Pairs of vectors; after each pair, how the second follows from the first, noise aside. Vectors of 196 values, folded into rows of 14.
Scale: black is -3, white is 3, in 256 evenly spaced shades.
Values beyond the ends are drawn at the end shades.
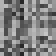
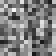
reversed.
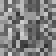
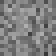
reversed, negated, shrunk.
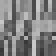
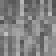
reversed, shrunk.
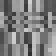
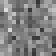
negated, partly zeroed.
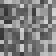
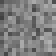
reversed, negated, shrunk.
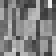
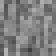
reversed, shrunk.
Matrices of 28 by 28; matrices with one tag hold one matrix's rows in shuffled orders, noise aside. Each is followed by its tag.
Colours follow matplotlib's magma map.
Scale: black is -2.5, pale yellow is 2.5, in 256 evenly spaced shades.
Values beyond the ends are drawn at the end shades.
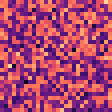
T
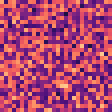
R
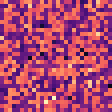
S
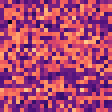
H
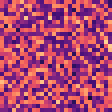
R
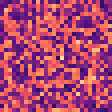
S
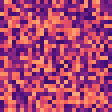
S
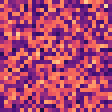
S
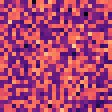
T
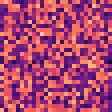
S
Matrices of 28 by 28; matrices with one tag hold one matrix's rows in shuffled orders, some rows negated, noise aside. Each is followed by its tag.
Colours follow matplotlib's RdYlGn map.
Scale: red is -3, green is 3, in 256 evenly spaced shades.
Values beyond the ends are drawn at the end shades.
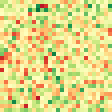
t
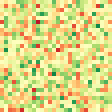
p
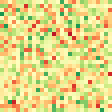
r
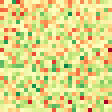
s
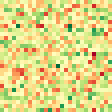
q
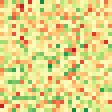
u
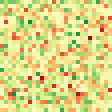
r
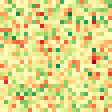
q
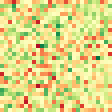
t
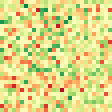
t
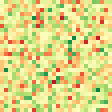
p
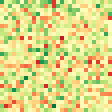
t
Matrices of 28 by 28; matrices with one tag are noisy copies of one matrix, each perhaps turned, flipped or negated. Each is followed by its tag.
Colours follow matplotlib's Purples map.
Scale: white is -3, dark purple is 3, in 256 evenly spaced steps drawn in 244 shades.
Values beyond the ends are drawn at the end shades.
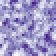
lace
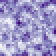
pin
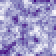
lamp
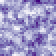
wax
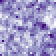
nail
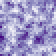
wax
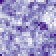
nail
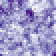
nail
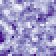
lace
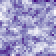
lamp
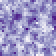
wax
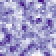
lace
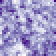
nail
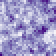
nail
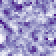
lace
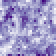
lamp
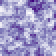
nail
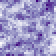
lamp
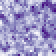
pin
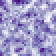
lace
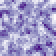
lace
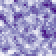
pin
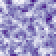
lace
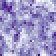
lamp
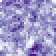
nail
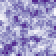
lamp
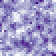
wax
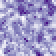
pin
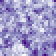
nail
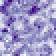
pin
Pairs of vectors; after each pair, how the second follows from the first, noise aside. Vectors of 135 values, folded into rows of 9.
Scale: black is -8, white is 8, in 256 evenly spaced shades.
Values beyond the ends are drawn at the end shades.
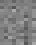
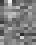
reversed, negated, scaled up.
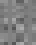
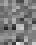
scaled up.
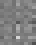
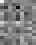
reversed, negated, scaled up.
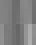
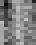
reversed, negated, scaled up.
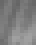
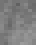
shrunk.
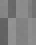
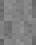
wrapped around, shrunk.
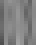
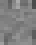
reversed, partly zeroed.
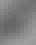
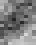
scaled up.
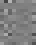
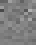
reversed, partly zeroed.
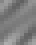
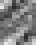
scaled up.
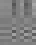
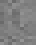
wrapped around, shrunk.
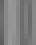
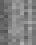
wrapped around, negated.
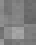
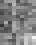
wrapped around, scaled up.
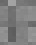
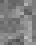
wrapped around, negated.
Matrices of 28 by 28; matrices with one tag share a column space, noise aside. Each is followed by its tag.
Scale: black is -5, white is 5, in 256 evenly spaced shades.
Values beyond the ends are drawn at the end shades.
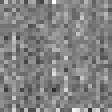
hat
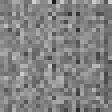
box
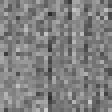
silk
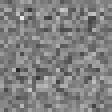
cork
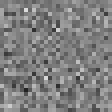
cork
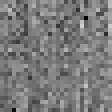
silk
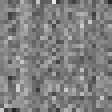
hat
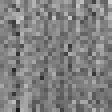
silk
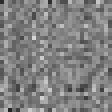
hat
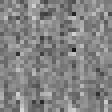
silk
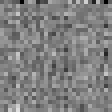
box
